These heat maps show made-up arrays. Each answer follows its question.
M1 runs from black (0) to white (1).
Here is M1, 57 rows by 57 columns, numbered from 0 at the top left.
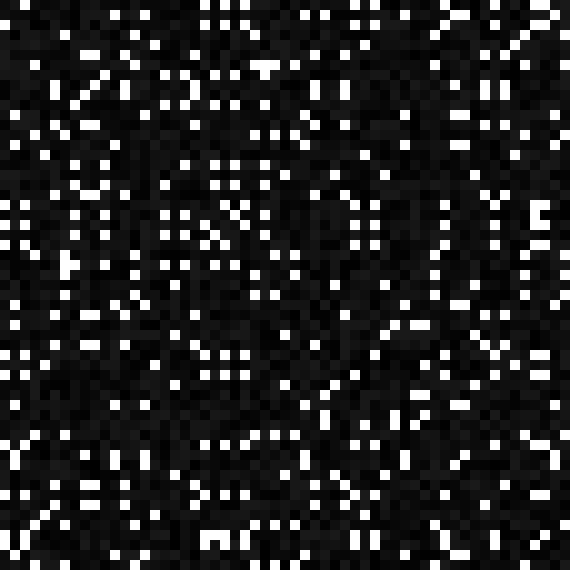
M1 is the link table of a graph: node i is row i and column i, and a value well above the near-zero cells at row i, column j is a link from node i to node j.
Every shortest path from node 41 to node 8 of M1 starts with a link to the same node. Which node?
node 32
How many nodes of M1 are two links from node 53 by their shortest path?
6
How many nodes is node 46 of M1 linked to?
7
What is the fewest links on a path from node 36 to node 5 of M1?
6
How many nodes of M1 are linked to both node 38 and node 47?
3
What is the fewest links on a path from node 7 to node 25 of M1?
3
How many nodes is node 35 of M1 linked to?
10
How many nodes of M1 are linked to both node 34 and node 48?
7
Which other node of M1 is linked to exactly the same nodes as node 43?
node 13
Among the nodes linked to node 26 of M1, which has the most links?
node 6
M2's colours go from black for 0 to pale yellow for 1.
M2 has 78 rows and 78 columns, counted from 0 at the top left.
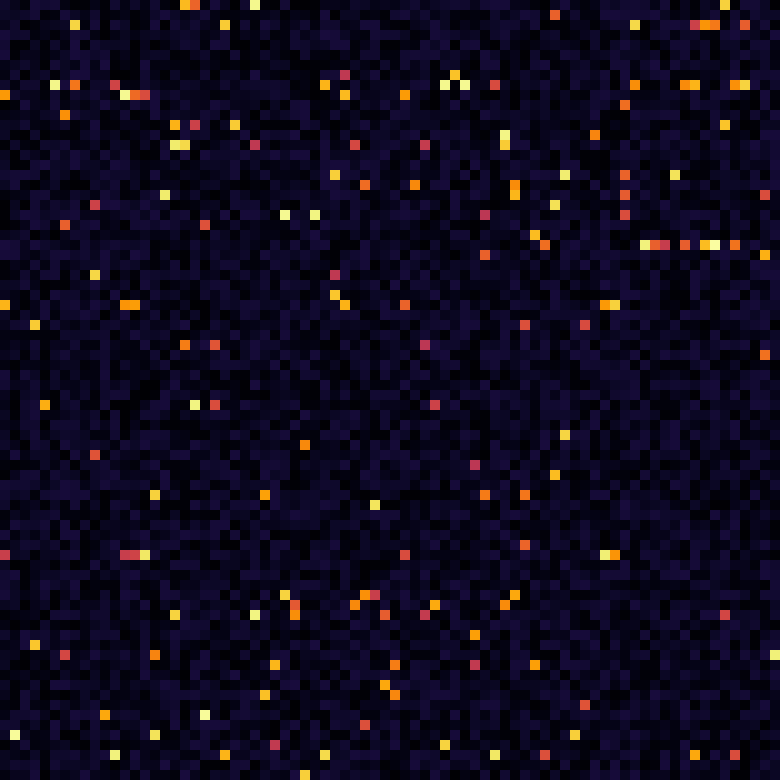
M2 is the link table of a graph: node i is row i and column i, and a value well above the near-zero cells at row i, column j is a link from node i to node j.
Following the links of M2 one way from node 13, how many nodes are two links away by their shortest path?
4
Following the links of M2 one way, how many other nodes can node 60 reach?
8
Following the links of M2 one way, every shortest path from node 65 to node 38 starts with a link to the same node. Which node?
node 77
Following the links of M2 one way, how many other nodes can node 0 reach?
11
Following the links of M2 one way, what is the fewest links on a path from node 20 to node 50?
3
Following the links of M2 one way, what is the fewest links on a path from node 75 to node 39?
2
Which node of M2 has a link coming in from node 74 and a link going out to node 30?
node 44
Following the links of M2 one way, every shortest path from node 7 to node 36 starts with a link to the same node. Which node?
node 34
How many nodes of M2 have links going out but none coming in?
4
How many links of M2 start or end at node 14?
8
